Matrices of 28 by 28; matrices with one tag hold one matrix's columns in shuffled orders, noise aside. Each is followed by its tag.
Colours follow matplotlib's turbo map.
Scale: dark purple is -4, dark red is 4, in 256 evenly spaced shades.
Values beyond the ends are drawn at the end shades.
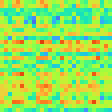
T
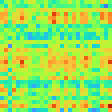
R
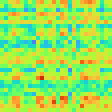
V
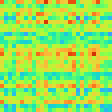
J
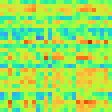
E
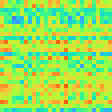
T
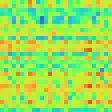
T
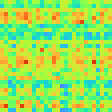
R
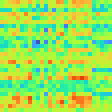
V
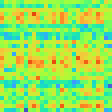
R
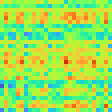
R
